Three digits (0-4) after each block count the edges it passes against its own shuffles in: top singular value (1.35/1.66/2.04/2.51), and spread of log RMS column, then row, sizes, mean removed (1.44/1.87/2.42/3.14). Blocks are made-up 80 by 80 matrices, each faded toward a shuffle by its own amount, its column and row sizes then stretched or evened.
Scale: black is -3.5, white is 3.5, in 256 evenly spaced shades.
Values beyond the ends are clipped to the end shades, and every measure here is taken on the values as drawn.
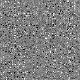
0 3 2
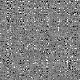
3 2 2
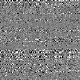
3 1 4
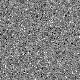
0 0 0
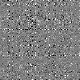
2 3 3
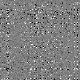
2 3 3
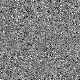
0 0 2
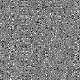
3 2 0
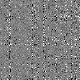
1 4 2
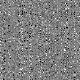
2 3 1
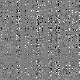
1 4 3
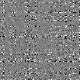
2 3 4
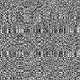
4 2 3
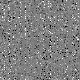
0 3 1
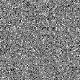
2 1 1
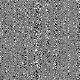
1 4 0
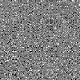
3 0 2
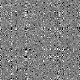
3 3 2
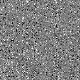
1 3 0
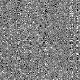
2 2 0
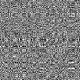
4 0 3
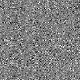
3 1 2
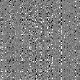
3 4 1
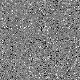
0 2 2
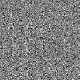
3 2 0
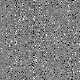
0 3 0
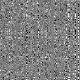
3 4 1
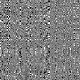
3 4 1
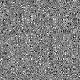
3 0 0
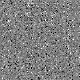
1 2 0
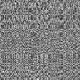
4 3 0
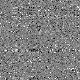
2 1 2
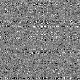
3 1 3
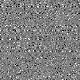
3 0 3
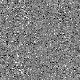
2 1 1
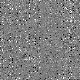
1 3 1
